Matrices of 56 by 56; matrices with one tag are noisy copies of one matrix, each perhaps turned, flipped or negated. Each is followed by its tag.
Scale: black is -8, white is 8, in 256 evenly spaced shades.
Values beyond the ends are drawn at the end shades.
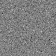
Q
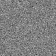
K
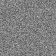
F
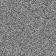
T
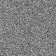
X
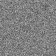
K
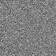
T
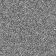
K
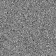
F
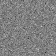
T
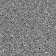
T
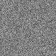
Q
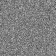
K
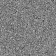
K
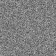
K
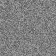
T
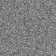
K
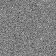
F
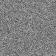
K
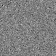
K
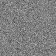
T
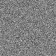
Q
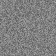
K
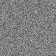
T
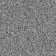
X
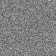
T
